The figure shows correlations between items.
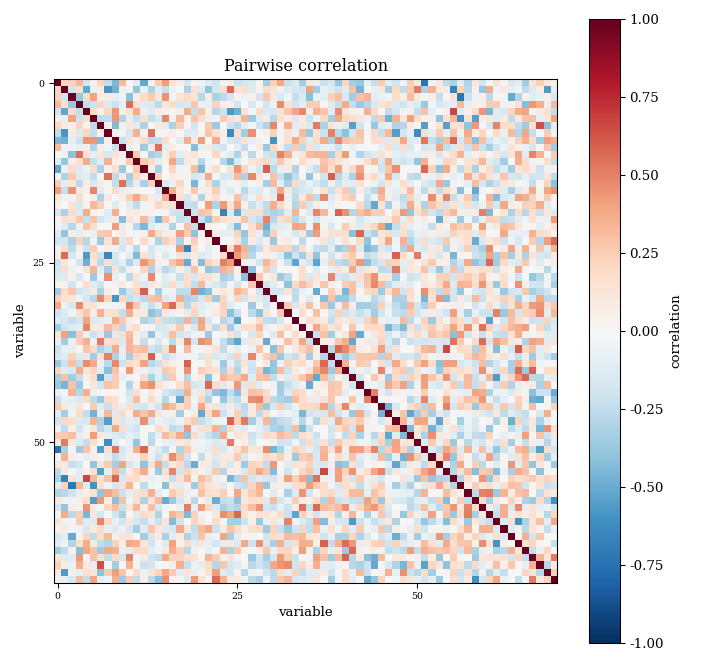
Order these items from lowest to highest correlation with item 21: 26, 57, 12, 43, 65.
26, 43, 65, 12, 57
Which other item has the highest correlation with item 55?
4
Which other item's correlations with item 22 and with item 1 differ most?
68
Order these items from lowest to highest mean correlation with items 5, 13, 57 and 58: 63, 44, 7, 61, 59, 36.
61, 63, 36, 44, 7, 59
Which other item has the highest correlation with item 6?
67
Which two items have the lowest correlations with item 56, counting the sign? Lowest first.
2, 5
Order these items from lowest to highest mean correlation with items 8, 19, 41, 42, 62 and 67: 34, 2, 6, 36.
6, 2, 36, 34
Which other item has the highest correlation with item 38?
13
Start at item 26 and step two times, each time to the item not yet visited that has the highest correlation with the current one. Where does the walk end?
24
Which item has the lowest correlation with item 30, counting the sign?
8
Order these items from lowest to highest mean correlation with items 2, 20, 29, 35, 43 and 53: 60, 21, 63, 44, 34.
21, 60, 63, 34, 44
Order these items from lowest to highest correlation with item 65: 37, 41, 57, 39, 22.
22, 39, 37, 57, 41
